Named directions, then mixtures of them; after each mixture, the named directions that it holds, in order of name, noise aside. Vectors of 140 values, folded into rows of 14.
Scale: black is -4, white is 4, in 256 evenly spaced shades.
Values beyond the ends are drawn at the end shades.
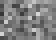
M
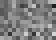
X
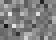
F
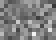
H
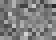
F, X.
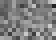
X.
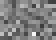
H, X.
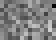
H, X.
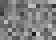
M, X.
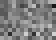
X.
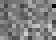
H, X.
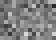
F, X.
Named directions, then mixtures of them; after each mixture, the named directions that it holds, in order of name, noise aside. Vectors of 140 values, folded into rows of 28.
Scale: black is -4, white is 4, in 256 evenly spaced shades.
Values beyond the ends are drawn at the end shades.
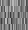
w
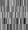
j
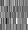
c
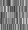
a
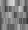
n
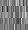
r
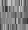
a, n.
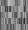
n, w.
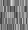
a, n.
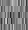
w.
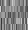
c, w.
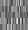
a, c, j.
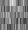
j, n, w.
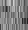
a, n.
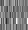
c.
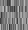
a.
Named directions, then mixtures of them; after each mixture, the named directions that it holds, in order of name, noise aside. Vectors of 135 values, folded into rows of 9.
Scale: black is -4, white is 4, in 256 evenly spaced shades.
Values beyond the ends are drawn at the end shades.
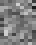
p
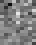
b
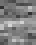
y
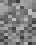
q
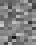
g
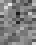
b.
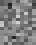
b, g.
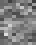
p, y.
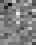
b.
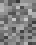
q.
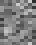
b, p.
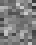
p.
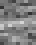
y.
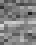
q, y.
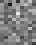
b, q.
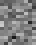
g.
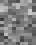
p, q.
